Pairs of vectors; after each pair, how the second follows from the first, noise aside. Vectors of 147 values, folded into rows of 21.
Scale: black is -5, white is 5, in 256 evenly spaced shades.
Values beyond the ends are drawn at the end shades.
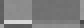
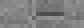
wrapped around, negated, shrunk.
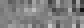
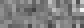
negated.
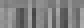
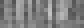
reversed, negated.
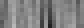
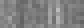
wrapped around, negated, shrunk.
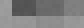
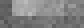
negated.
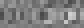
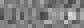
copied.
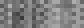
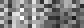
negated, scaled up.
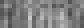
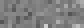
wrapped around, partly zeroed.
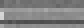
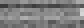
reversed.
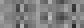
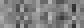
copied.
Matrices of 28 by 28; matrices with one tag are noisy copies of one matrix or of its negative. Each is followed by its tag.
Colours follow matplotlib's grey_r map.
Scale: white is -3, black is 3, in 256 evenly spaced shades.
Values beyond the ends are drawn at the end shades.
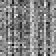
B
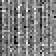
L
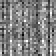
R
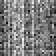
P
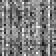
R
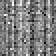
B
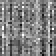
R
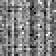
B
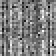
R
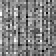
L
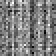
B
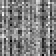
R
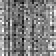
P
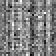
B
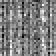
R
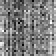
P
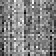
P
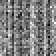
B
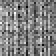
L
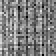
L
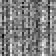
R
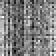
P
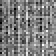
L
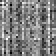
R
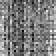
P
